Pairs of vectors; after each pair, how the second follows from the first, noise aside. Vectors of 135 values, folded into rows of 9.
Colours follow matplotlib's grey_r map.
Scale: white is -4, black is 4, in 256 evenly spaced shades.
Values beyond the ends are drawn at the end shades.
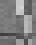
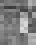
wrapped around.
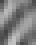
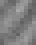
reversed, shrunk.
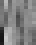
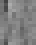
wrapped around, shrunk.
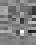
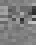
partly zeroed.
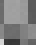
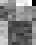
reversed, negated, scaled up.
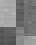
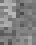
partly zeroed.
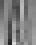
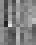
wrapped around.
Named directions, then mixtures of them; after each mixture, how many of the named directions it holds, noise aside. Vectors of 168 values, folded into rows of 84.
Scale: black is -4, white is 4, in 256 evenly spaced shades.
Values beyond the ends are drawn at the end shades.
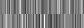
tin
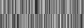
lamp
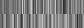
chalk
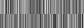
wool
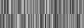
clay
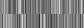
three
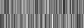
four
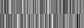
two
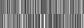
one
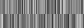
three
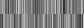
four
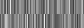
two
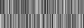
three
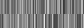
four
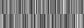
three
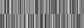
two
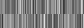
three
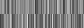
four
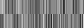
three
